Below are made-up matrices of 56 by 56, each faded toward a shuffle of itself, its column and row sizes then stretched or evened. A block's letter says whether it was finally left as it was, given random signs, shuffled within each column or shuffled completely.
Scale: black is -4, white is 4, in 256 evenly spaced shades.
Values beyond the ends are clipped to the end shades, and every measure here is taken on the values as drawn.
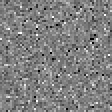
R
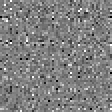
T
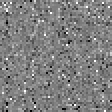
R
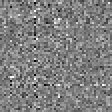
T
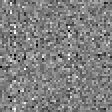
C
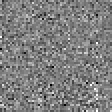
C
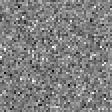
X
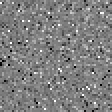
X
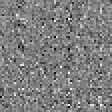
C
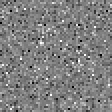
X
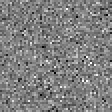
X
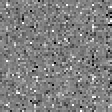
R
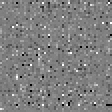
C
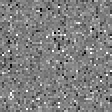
R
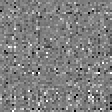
T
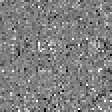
T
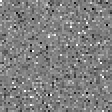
X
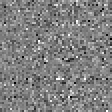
C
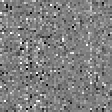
R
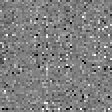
T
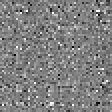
T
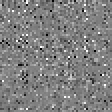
T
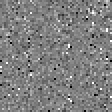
R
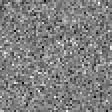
X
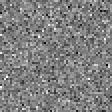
X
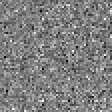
C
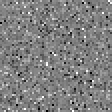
X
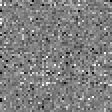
C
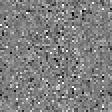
R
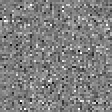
C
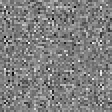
T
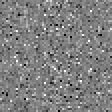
R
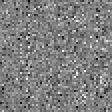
R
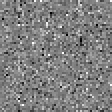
R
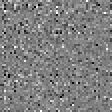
T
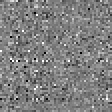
C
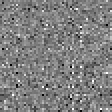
T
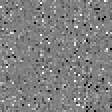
R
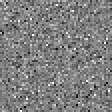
X
